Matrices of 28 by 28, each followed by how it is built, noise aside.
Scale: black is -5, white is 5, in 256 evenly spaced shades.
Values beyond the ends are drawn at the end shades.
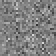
uneven columns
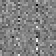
uneven columns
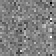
uneven columns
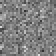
uneven columns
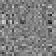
low rank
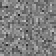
repeating rows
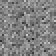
repeating rows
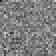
low rank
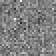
uneven columns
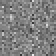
uneven columns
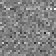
uneven rows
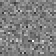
uneven rows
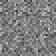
repeating columns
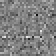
uneven rows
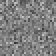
repeating columns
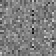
uneven columns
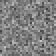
repeating rows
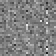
uneven columns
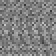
repeating columns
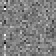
uneven columns
